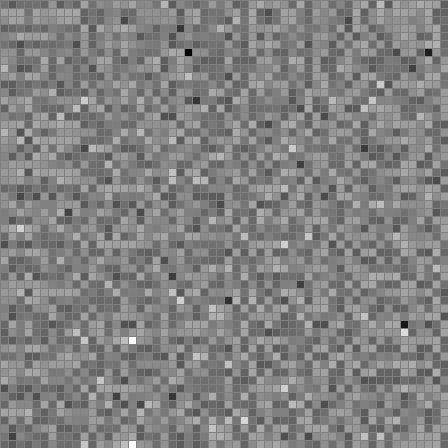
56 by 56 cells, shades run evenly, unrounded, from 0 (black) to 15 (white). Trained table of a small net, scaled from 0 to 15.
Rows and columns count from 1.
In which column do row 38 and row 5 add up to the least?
29
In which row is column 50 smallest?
7
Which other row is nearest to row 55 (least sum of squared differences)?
40
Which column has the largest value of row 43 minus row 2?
17
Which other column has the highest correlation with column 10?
42
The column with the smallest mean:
28
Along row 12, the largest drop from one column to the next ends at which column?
8
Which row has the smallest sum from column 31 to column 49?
19
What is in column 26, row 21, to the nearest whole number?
9
